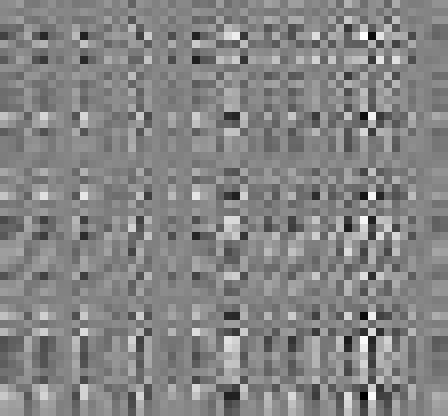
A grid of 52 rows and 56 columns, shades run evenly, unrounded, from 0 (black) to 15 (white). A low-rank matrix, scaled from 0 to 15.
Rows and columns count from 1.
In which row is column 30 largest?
5
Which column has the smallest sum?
44
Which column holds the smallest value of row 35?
47
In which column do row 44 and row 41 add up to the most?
46
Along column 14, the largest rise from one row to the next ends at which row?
30
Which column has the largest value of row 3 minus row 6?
50
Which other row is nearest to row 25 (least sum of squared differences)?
42
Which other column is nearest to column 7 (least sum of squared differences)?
56
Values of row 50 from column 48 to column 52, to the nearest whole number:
4 4 8 6 10
